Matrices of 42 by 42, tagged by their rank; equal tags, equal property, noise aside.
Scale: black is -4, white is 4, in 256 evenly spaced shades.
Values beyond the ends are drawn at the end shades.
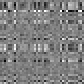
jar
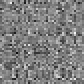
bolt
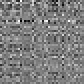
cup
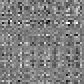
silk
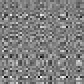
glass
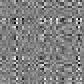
glass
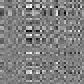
glass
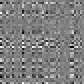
glass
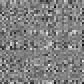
bolt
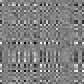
jar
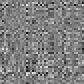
silk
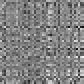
silk
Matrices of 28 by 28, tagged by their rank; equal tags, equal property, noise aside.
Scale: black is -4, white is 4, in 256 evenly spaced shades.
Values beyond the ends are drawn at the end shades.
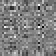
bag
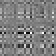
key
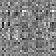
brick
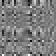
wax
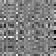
bag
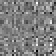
bag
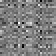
bag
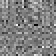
bag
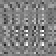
wax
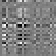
key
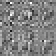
brick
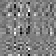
wax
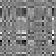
wax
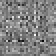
brick
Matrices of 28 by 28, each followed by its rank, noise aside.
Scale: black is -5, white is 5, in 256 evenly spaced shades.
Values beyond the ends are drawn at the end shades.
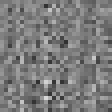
three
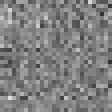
four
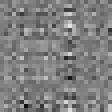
two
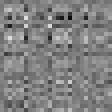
two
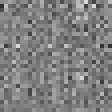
five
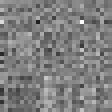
three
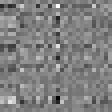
two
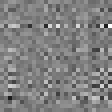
two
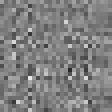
three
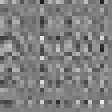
two
